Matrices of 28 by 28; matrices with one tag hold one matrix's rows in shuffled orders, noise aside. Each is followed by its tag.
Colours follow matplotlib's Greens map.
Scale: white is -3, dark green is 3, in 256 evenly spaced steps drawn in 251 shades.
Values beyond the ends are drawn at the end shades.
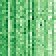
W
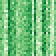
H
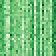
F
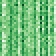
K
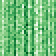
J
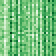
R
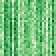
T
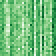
F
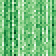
T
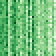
W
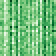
R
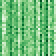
K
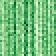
J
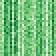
T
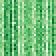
T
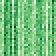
T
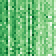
W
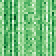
T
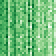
W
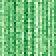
J
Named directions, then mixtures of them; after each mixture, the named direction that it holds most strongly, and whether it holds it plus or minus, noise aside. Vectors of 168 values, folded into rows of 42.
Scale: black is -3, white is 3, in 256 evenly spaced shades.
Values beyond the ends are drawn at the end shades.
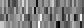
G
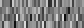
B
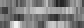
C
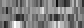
C, plus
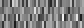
B, plus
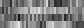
C, plus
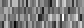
B, plus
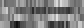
C, minus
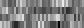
C, minus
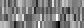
G, plus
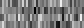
G, plus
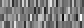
B, minus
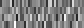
B, minus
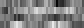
C, plus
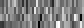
G, minus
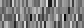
B, plus
